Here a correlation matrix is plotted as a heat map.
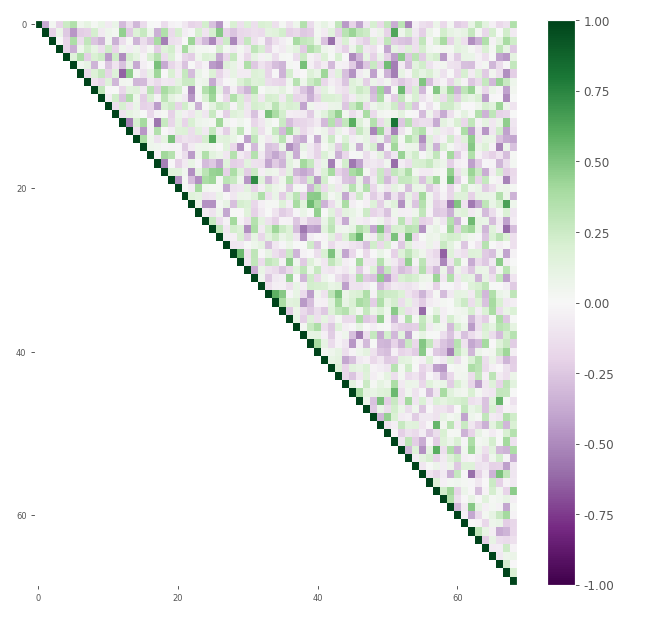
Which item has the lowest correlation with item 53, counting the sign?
0
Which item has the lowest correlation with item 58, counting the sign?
28
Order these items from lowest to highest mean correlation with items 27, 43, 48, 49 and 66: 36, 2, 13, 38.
38, 13, 2, 36
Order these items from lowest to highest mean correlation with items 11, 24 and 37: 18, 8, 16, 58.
58, 16, 18, 8
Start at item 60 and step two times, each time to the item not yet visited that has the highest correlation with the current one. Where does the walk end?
67
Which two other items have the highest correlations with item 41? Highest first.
6, 63
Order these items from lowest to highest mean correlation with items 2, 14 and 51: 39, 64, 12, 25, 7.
7, 39, 25, 64, 12
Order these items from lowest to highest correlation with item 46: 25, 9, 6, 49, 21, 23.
6, 23, 9, 21, 25, 49
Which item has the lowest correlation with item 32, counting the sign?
44
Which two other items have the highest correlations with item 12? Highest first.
51, 45
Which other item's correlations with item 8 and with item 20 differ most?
19
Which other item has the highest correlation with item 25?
14
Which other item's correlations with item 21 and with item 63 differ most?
39
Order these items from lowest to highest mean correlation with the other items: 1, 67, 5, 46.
5, 67, 1, 46
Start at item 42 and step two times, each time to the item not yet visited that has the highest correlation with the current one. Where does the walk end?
29
